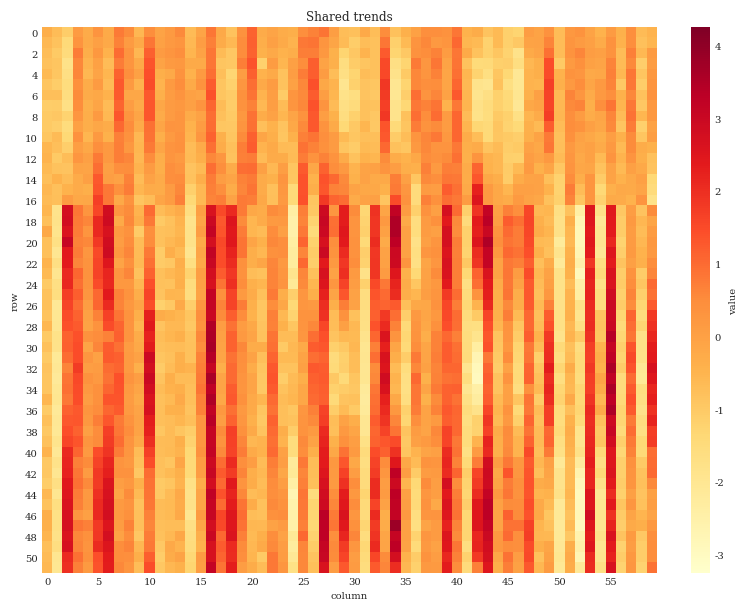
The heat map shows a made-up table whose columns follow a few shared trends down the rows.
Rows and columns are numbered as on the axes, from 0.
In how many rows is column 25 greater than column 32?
17
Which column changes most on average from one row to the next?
42
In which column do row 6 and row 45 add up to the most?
16
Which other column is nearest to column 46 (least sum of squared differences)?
30
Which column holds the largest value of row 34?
55
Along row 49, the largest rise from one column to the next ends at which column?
53
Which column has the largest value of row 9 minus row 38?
52
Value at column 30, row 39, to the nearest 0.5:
0
